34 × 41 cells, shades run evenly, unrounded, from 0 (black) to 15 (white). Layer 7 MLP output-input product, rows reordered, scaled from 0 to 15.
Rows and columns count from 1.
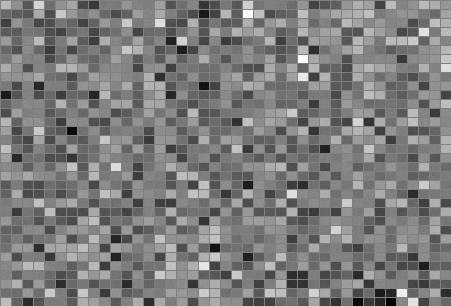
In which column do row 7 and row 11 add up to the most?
28
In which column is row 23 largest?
32
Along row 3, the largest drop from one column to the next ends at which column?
16
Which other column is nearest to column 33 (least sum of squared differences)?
36
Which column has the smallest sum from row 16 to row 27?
29
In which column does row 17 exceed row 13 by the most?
1
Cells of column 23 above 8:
13
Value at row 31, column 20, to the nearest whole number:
5
